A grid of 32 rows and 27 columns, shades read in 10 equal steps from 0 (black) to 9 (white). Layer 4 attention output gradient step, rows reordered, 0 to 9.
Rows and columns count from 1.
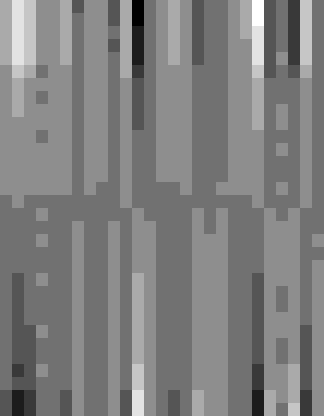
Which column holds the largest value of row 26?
12
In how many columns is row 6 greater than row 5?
3
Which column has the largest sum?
22
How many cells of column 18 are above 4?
14
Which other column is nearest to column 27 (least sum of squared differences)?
18
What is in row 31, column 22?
1
